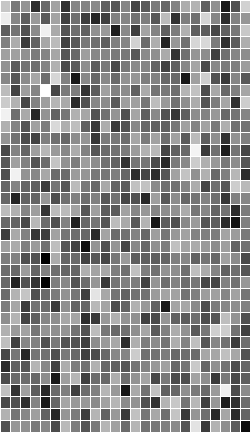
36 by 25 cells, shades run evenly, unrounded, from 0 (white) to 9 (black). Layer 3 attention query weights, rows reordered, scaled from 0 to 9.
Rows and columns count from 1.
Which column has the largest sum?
9
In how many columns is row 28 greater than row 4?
11
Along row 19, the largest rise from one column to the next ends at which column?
16
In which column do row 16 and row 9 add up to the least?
25
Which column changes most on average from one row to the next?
21
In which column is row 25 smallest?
10
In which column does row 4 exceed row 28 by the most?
23
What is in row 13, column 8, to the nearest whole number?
3
